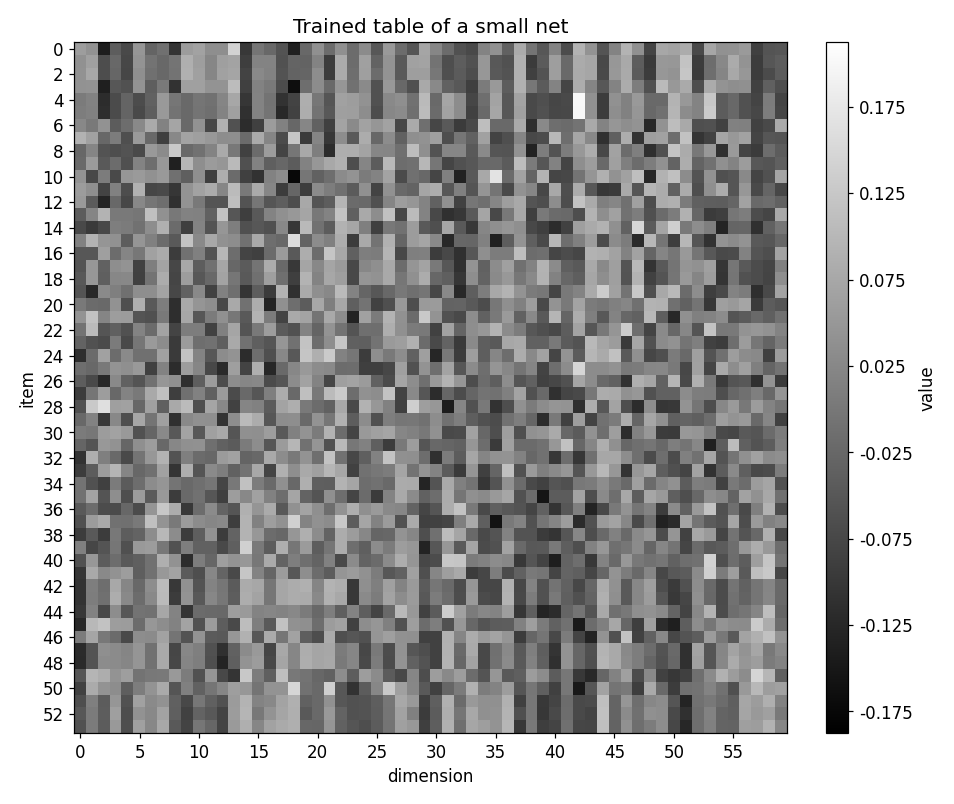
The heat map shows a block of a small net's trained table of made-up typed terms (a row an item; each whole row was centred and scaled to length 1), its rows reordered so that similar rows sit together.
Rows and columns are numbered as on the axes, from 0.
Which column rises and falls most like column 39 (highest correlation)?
25
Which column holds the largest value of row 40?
53
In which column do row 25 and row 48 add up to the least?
12
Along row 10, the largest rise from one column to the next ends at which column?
49
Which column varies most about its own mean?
42
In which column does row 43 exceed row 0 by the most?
18
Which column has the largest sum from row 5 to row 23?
22
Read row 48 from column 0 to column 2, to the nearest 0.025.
-0.125 -0.05 0.025
